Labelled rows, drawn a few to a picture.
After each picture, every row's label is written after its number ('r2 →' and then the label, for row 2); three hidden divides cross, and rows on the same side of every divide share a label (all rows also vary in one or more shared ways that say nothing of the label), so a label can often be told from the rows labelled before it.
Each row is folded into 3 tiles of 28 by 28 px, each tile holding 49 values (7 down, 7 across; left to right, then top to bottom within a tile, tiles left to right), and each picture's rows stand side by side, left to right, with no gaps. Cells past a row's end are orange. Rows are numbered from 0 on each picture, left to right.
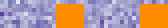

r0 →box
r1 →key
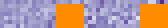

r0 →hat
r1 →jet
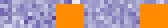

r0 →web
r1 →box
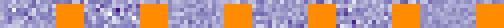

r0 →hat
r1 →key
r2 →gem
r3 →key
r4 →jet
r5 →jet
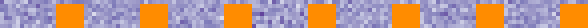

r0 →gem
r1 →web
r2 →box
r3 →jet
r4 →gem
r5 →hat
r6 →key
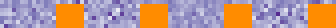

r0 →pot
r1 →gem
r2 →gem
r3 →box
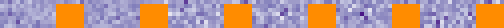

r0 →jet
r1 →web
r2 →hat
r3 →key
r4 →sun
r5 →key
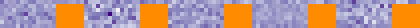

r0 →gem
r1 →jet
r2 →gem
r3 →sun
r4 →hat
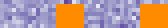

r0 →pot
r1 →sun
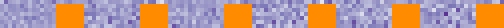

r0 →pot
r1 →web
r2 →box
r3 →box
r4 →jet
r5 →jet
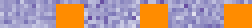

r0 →hat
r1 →jet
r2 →hat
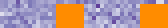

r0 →hat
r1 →pot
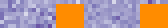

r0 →gem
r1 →pot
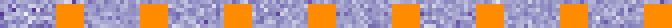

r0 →gem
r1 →pot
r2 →box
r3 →hat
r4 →box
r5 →gem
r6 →box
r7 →jet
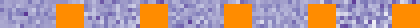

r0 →gem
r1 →sun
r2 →sun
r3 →box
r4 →hat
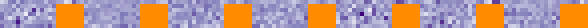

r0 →jet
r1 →gem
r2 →box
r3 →web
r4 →gem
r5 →sun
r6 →sun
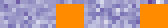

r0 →sun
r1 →pot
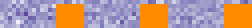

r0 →web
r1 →pot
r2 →jet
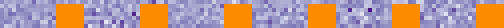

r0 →sun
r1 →jet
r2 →sun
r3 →sun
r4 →box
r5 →key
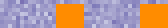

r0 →key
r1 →pot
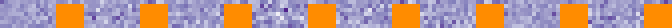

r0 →gem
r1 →pot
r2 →web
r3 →box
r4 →pot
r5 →sun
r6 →box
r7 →key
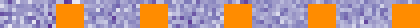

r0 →pot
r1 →hat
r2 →jet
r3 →hat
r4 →box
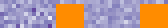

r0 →hat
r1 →hat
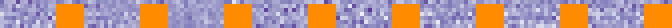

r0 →gem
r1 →box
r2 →sun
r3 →gem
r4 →hat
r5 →web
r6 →pot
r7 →pot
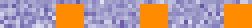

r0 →key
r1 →box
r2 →key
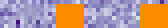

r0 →jet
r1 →key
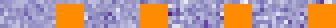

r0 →gem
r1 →sun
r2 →gem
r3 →pot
